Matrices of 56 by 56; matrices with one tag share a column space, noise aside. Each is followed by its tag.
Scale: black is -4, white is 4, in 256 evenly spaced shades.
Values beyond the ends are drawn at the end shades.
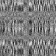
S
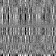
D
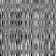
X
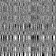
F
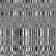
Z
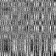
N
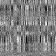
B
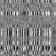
Z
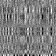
D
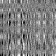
X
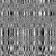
Z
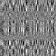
S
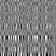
F
